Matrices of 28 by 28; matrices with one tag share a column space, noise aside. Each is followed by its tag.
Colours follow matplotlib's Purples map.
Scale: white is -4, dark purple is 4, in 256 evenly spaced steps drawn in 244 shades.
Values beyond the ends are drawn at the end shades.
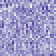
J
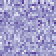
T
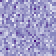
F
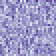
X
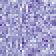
X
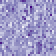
J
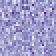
T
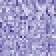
J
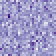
F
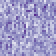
J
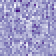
J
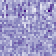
J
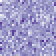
F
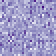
F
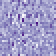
F
